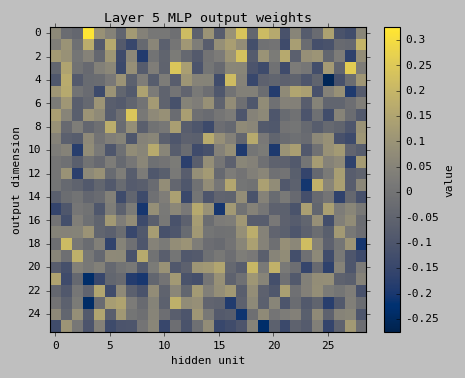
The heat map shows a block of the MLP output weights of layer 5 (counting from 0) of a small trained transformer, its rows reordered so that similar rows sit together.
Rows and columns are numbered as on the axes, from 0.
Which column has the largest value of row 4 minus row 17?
16
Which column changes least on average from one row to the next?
2
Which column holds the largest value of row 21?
0
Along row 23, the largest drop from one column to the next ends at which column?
3
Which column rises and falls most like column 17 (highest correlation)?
5
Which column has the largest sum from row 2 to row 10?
1
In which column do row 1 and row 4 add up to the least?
25
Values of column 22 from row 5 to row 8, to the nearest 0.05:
0.15 0.05 0 0
